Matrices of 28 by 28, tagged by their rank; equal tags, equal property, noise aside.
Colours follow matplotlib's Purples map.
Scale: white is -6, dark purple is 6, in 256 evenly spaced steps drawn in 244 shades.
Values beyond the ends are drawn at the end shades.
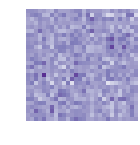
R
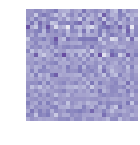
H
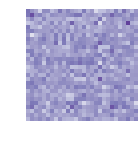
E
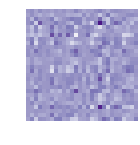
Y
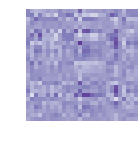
Y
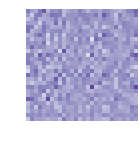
R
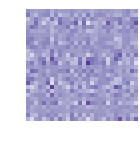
Y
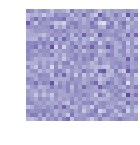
H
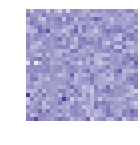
E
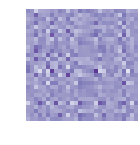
H
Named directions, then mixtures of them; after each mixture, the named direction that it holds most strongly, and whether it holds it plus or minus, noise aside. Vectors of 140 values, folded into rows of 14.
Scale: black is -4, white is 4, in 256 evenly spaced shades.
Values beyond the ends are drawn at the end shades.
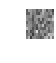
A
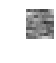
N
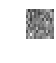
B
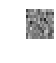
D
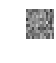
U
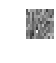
A, plus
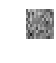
B, minus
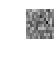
U, minus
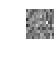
U, plus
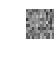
U, plus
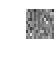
B, plus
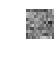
N, plus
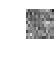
B, plus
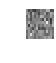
B, plus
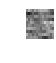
N, minus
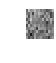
B, minus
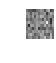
U, plus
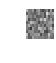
D, minus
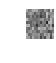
U, minus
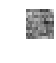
N, plus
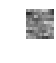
N, minus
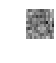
U, minus
